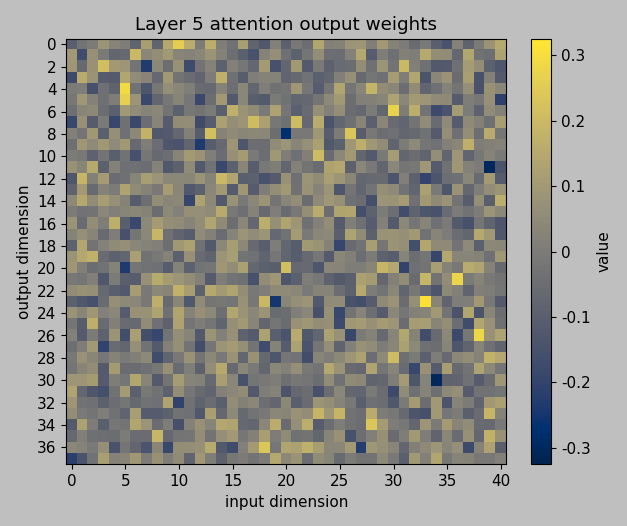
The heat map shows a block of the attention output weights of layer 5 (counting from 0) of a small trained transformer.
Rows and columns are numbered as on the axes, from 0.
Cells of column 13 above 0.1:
6
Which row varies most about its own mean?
26
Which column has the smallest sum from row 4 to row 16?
34
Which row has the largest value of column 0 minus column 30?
31
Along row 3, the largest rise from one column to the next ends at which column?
1
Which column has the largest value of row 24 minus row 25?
37
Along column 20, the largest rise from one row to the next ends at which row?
9
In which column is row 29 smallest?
32
